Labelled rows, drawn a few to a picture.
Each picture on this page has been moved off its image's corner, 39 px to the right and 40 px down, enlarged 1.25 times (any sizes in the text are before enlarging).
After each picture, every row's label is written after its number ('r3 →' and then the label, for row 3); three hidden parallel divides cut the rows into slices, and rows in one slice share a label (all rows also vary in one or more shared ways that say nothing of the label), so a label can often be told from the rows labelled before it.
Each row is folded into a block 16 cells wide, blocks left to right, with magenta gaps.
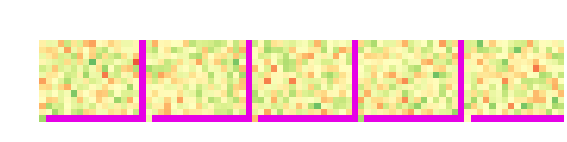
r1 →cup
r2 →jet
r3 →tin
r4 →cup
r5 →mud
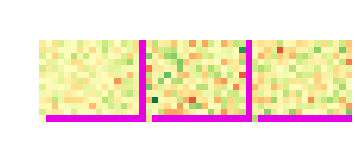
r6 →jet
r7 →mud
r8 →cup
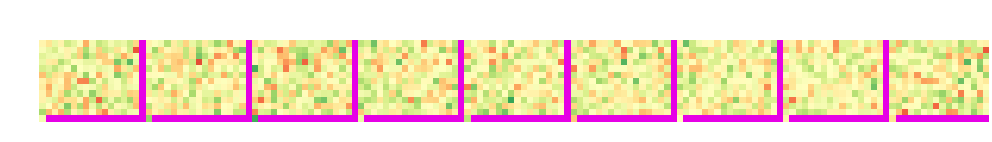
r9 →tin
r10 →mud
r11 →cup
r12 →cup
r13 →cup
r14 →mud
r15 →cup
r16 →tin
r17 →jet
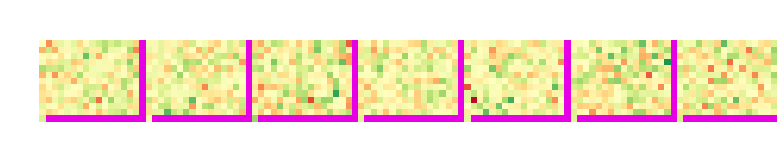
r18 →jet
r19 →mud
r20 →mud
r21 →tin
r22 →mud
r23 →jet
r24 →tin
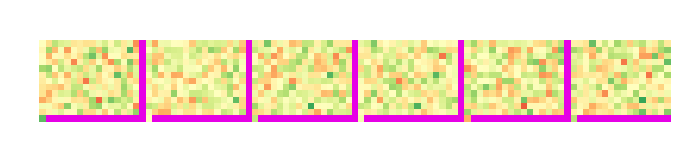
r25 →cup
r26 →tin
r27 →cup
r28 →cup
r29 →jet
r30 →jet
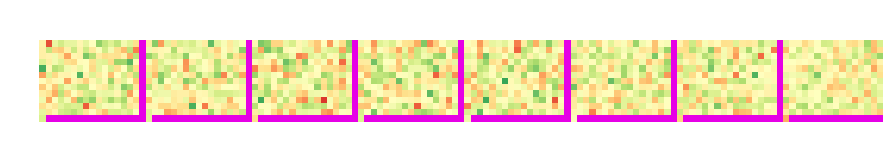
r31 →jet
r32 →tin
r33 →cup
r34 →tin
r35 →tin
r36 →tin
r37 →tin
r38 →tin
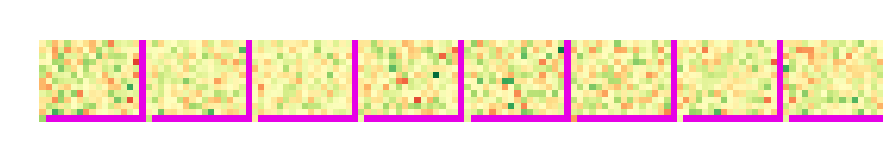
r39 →cup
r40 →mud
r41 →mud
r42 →mud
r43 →mud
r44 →jet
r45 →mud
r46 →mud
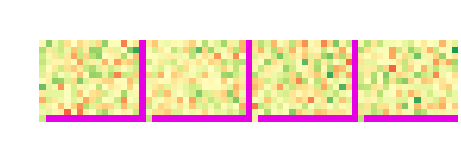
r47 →cup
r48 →tin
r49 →cup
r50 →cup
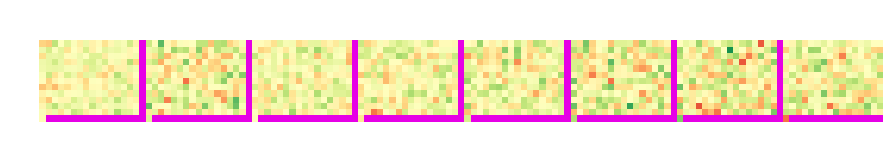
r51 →mud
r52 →mud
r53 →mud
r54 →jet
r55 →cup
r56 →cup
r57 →cup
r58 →jet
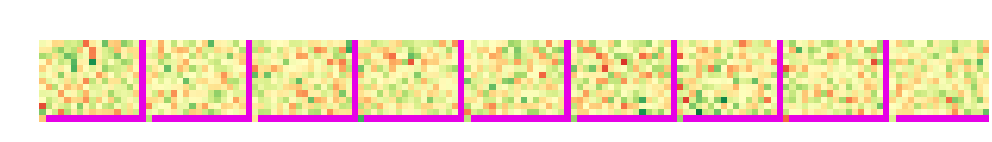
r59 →jet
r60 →tin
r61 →mud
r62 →cup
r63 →mud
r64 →jet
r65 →cup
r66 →tin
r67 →tin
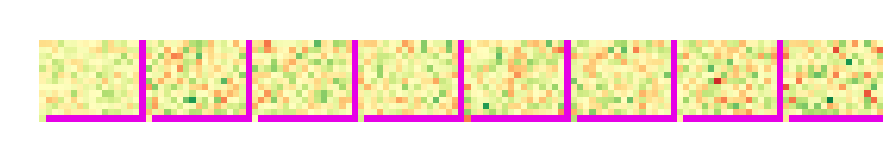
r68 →tin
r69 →mud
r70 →jet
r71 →tin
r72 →jet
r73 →cup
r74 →cup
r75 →jet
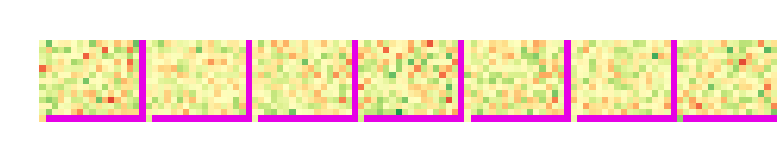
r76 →mud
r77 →cup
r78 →cup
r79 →cup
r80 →cup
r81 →tin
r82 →cup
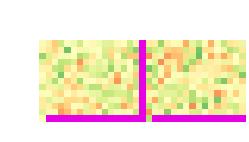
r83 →jet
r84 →cup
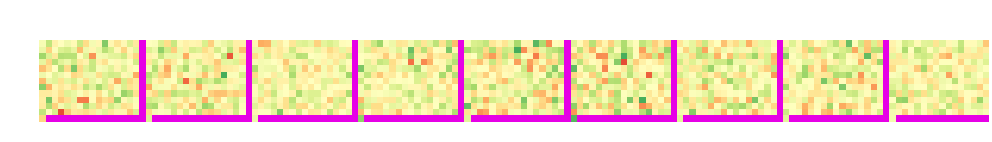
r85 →tin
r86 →cup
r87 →tin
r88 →mud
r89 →mud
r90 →mud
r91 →cup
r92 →tin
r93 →tin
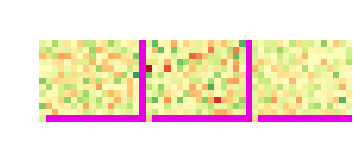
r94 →mud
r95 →mud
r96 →tin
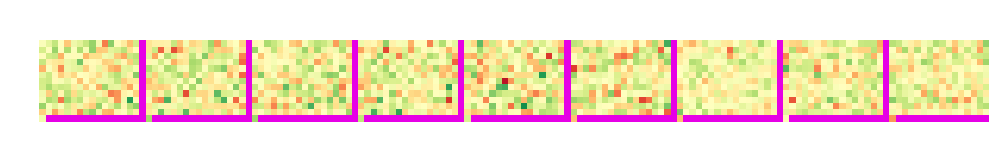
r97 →mud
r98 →cup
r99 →cup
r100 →cup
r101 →cup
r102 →jet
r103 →jet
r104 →jet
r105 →tin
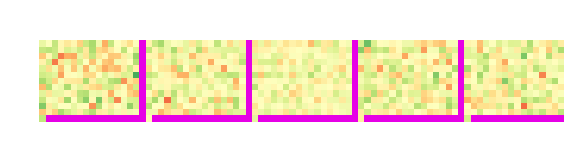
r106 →mud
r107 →mud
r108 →mud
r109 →cup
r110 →tin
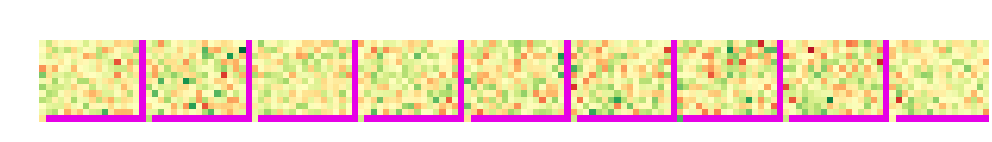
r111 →mud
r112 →mud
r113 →cup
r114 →cup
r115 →jet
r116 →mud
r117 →cup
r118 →cup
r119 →tin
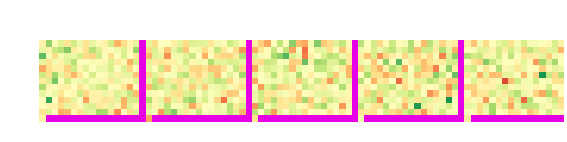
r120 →mud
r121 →jet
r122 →jet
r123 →mud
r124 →tin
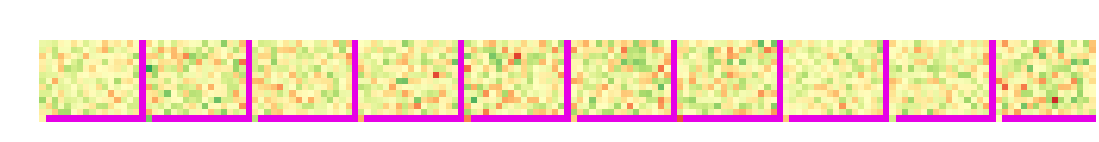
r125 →mud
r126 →cup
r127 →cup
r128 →jet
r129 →jet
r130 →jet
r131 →jet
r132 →tin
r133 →cup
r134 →tin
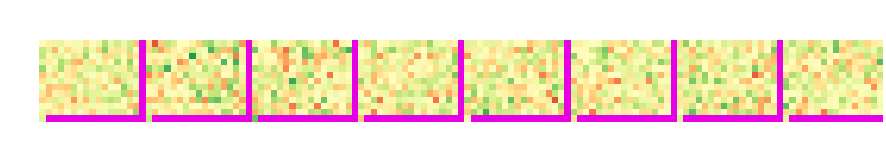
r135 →tin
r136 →jet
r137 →cup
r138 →jet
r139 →mud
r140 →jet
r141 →cup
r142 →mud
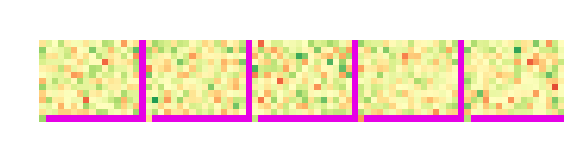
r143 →cup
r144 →mud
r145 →jet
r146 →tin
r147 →cup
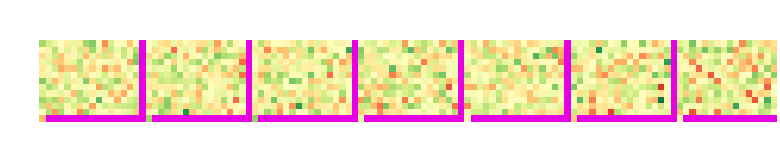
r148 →tin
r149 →cup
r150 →cup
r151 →cup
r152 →cup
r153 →jet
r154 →mud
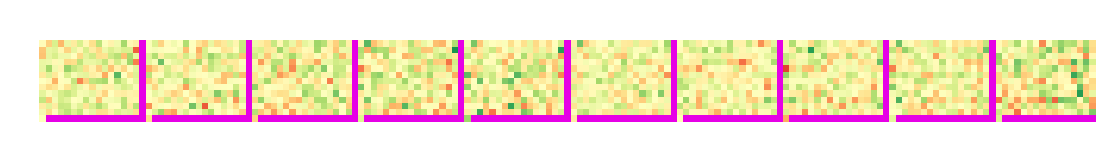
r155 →mud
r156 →tin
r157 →jet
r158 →cup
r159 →cup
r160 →mud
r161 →mud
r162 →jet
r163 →cup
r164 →tin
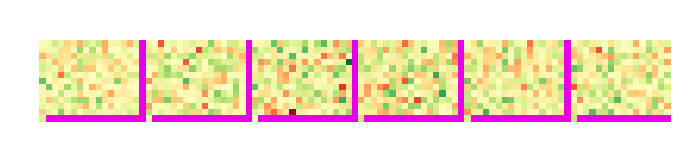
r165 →cup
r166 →jet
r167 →jet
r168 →cup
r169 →cup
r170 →cup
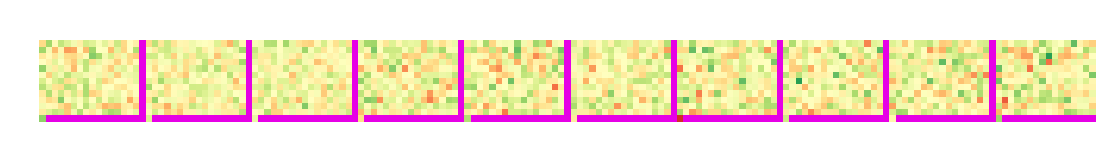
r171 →cup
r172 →mud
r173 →cup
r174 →mud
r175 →mud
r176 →tin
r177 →jet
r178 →cup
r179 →tin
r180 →mud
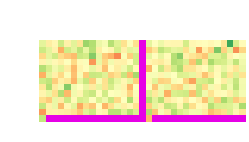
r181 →tin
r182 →jet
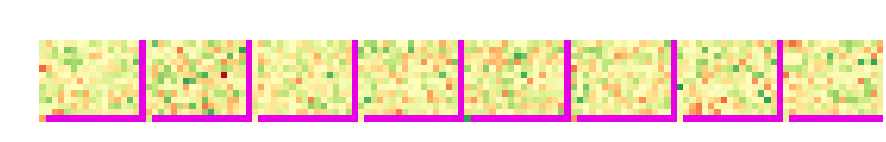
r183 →jet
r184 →mud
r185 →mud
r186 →mud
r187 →cup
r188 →tin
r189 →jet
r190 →jet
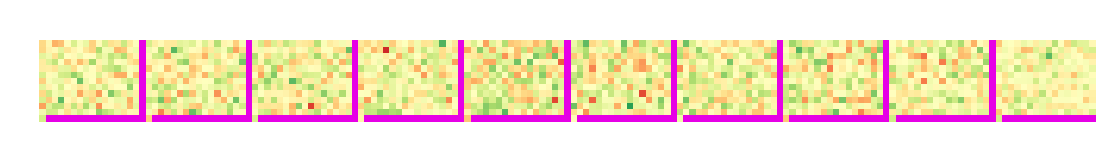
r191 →tin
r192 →jet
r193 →tin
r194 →mud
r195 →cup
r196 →cup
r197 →cup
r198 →mud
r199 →tin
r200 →mud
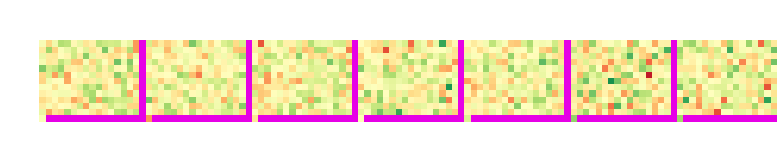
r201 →jet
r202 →jet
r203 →jet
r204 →mud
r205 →tin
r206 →mud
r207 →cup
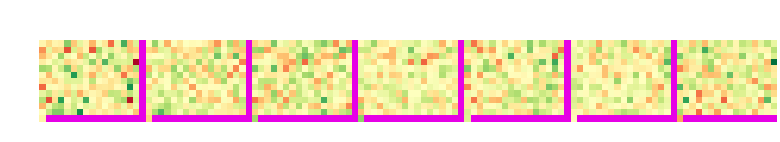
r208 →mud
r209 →cup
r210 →mud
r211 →cup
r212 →jet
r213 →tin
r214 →jet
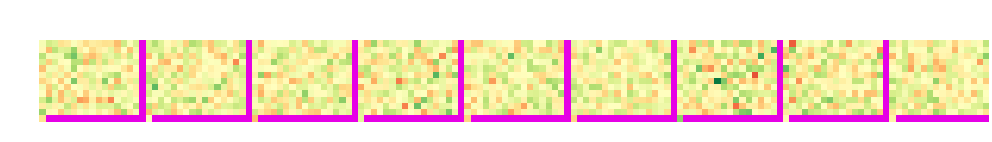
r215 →tin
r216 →mud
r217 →jet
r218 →mud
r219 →jet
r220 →jet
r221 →tin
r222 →tin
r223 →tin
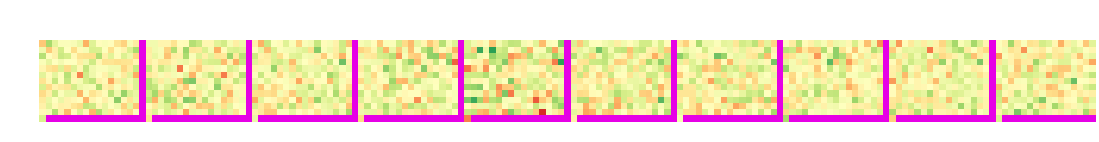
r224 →cup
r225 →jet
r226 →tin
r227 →mud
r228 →jet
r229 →jet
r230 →jet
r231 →cup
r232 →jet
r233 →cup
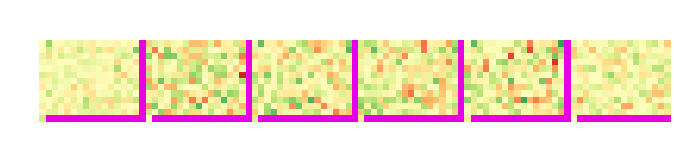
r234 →mud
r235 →cup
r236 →cup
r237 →cup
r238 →cup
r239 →jet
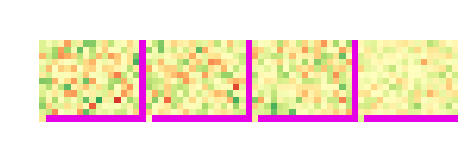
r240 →jet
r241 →cup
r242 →mud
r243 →mud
